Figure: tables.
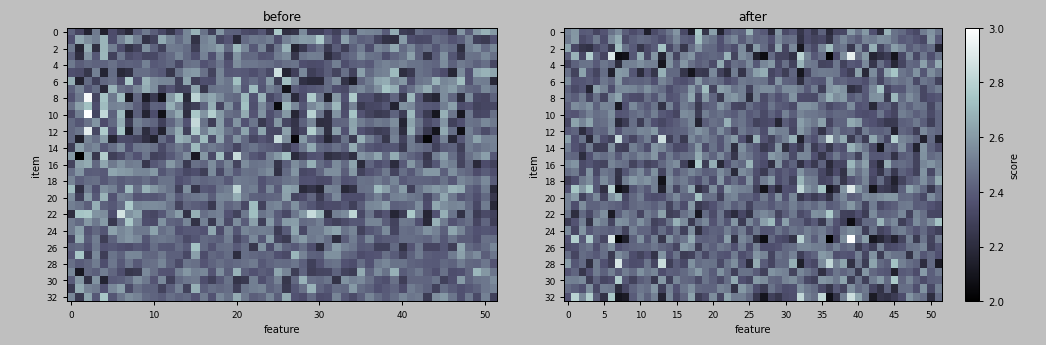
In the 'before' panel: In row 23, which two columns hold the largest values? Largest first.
7, 44
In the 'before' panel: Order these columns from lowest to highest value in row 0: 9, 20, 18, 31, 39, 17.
17, 31, 20, 9, 18, 39
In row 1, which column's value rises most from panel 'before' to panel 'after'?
18
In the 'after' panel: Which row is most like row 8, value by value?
30
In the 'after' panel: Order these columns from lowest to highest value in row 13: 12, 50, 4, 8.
12, 8, 50, 4
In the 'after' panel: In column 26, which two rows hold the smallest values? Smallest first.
3, 25
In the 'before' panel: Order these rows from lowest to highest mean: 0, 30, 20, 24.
0, 30, 20, 24
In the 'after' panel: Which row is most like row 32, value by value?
19
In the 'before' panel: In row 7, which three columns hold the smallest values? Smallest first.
26, 4, 16
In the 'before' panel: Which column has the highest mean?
2
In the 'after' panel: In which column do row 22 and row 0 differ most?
18
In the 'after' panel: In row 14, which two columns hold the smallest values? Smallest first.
43, 48
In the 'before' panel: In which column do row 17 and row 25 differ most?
32
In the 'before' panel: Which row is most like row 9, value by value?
16
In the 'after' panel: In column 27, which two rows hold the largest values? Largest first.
5, 23
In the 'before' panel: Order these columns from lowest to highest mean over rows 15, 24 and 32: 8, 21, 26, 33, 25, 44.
33, 25, 8, 21, 44, 26
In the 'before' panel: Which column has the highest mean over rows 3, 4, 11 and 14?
15
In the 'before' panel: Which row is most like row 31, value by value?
14
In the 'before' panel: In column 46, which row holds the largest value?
19
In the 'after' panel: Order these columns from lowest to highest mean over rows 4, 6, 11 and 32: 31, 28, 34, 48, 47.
31, 28, 48, 34, 47
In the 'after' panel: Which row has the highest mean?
7
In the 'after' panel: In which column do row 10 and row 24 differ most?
16
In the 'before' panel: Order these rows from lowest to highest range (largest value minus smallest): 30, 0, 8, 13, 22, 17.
17, 30, 0, 22, 13, 8
